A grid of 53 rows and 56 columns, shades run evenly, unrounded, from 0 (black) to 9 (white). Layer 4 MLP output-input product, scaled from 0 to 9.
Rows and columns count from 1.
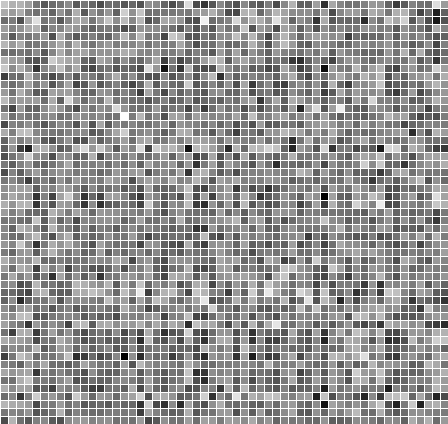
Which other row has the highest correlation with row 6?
27
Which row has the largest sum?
37
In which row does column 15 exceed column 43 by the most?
38
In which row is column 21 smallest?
9
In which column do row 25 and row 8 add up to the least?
41
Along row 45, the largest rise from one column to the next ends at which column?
17
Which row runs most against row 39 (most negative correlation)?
23
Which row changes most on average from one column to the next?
19
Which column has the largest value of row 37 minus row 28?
34
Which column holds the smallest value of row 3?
55
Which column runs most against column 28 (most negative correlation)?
21
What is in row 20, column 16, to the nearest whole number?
4
